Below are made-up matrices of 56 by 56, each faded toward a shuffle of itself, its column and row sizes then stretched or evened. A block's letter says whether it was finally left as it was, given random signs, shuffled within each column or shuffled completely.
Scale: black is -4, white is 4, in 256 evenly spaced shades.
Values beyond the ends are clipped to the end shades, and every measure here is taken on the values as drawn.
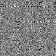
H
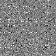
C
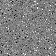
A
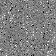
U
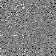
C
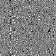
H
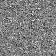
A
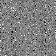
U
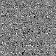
C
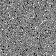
A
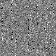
U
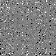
C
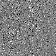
U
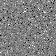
A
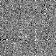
C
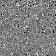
C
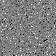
A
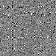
H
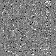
U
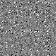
C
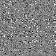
C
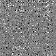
H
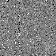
U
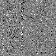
U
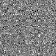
H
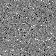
A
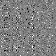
H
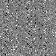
U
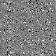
C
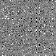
C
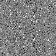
U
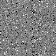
U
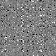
H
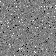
A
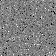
A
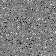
A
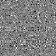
H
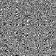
H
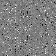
U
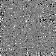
C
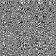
H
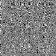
H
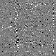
H
